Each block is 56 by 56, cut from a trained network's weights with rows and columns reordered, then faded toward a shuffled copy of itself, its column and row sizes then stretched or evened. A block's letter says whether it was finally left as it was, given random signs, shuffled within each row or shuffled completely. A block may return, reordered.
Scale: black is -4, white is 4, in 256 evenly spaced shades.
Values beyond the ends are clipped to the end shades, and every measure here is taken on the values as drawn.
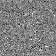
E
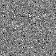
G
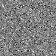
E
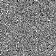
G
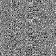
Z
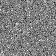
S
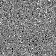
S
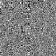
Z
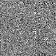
G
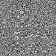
Z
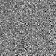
Z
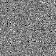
G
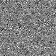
E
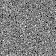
S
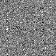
G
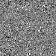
G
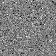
E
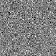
Z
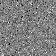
S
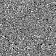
E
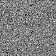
G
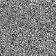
G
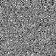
Z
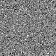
E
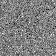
S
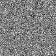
G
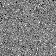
S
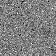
S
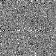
G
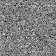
E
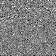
E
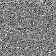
E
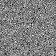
S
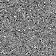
E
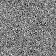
S
